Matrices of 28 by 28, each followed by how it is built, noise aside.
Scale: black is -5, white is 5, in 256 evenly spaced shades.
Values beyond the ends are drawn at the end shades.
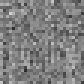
blocks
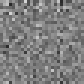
low rank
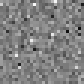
sparse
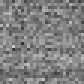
blocks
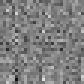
low rank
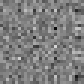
low rank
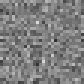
blocks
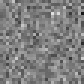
low rank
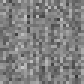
blocks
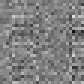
low rank
